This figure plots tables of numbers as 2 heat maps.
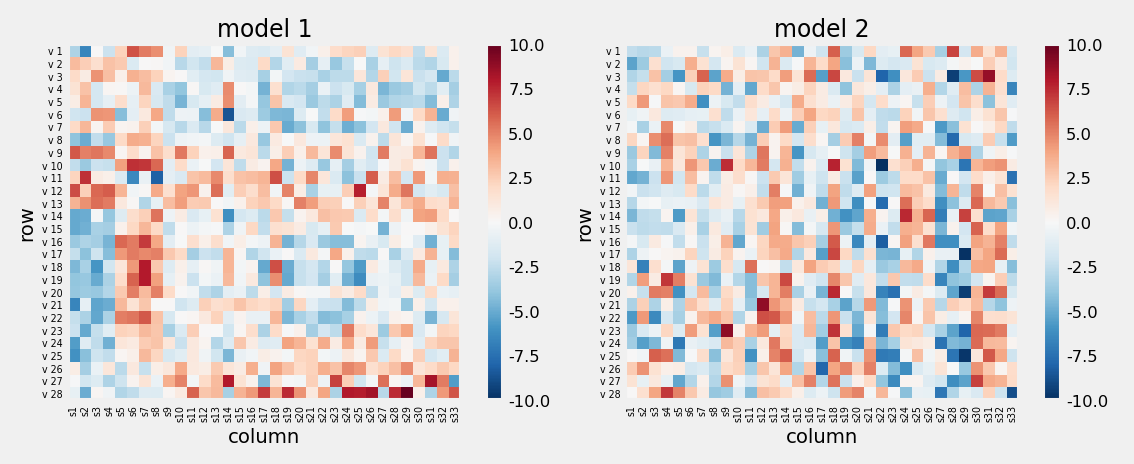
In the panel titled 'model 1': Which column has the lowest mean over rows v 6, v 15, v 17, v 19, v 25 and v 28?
s2
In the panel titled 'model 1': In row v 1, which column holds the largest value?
s6
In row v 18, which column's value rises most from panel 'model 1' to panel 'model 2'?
s25
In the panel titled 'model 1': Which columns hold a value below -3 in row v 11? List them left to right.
s6, s8, s24
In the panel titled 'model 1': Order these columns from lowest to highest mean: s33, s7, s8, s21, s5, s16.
s21, s33, s16, s5, s8, s7
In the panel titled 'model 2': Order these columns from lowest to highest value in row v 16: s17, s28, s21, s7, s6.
s28, s17, s7, s21, s6
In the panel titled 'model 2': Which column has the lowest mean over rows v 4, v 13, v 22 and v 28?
s33
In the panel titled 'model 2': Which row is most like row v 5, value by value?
v 6
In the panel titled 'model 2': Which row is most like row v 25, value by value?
v 20
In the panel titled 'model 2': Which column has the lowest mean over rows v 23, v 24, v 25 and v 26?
s29
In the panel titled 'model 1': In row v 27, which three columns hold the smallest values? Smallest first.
s33, s17, s4
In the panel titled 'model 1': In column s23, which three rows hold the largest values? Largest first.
v 27, v 9, v 17
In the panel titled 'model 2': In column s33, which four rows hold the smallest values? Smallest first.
v 28, v 11, v 4, v 8
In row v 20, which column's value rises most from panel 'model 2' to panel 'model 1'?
s29
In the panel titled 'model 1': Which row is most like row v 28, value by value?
v 26
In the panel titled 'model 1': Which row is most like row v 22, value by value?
v 16
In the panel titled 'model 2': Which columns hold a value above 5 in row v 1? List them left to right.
s18, s24, s28
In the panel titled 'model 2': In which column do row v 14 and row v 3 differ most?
s31
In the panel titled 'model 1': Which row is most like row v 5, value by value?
v 4
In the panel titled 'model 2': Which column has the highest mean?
s18
